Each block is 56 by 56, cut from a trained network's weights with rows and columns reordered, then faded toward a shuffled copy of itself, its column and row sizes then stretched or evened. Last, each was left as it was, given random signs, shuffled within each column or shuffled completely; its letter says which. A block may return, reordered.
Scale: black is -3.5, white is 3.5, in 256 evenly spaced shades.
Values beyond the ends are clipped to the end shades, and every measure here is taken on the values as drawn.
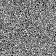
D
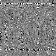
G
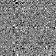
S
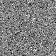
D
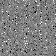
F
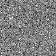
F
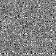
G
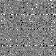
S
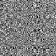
S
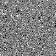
F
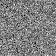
D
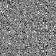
F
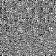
S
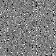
F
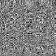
S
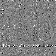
G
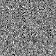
S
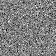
D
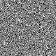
F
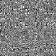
S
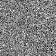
F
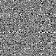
S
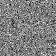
D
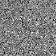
G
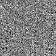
F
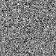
G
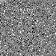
F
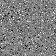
D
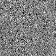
F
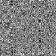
S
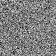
D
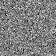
D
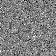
D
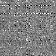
S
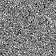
D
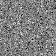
F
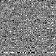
S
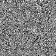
G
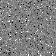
F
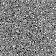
D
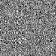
S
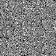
F
